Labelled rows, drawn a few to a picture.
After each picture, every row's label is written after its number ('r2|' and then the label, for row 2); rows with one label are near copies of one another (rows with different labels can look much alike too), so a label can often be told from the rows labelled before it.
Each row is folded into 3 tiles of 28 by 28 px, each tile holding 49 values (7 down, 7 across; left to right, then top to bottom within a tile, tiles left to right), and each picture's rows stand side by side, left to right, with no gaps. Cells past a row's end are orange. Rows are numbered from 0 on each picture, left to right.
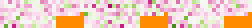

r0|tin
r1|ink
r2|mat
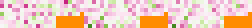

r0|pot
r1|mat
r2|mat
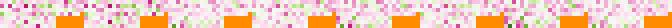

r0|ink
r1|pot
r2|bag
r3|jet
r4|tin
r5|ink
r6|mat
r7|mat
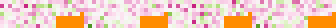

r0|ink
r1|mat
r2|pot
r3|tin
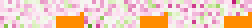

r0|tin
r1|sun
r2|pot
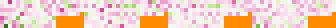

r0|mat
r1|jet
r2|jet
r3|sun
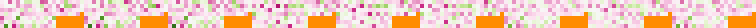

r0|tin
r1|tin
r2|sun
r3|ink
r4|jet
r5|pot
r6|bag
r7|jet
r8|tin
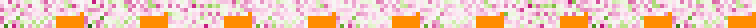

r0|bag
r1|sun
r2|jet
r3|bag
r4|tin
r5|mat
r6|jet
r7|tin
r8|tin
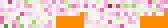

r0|mat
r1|jet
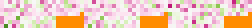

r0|sun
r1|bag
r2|pot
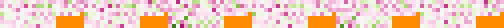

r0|jet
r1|jet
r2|bag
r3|jet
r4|sun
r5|pot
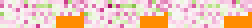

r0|jet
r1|jet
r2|jet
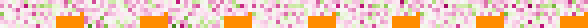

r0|jet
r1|mat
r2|mat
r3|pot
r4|pot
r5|ink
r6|ink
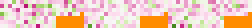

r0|ink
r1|sun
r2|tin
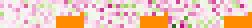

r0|jet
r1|jet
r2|bag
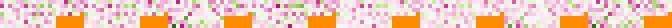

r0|pot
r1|pot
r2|mat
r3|jet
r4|jet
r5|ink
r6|mat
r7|sun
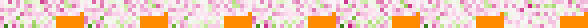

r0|tin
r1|sun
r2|sun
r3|bag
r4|bag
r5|sun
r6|jet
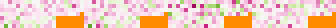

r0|bag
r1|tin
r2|ink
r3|ink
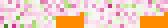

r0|tin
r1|jet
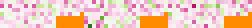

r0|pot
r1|sun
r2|ink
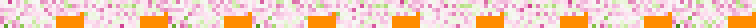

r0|mat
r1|jet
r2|mat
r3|tin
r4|jet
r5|jet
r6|jet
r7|tin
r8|sun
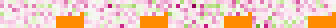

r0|pot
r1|jet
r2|ink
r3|bag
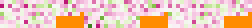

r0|pot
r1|tin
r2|pot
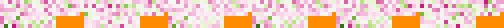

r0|bag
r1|ink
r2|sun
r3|sun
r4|tin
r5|pot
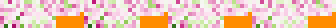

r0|mat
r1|bag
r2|bag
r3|sun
